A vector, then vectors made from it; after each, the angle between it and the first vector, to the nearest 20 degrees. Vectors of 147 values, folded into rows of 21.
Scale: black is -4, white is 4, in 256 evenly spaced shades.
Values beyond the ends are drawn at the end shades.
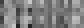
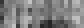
40 degrees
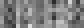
140 degrees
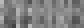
160 degrees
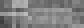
80 degrees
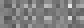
120 degrees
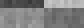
100 degrees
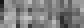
40 degrees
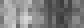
60 degrees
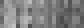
40 degrees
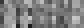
20 degrees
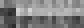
120 degrees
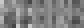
160 degrees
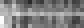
120 degrees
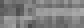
60 degrees
